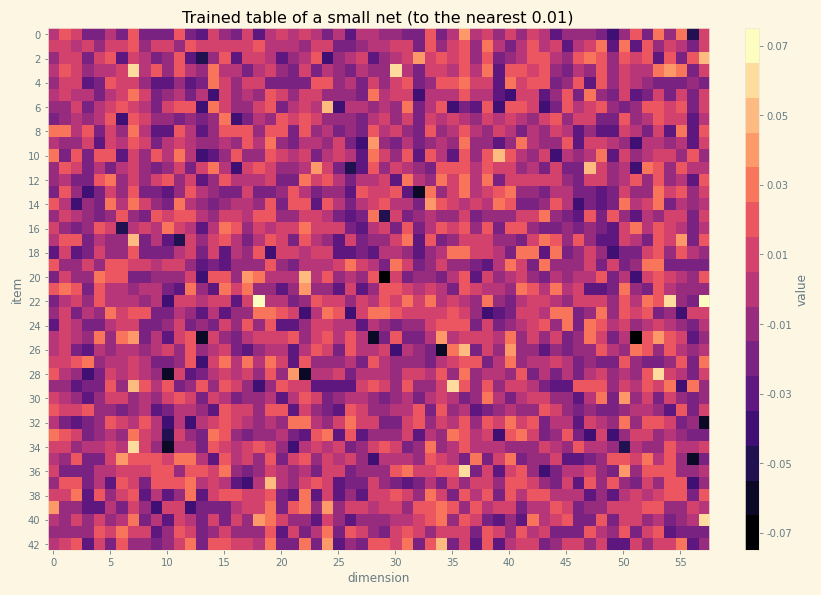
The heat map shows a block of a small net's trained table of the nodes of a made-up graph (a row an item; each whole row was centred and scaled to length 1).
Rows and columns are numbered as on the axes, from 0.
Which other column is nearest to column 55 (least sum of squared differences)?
1
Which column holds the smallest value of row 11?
26
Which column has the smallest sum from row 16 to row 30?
13
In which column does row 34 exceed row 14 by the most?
46
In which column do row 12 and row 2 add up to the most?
57
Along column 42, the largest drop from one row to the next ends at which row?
19
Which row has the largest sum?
22
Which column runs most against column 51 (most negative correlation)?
47
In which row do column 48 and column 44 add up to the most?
23
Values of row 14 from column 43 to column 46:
-0.01 0.02 0 -0.04
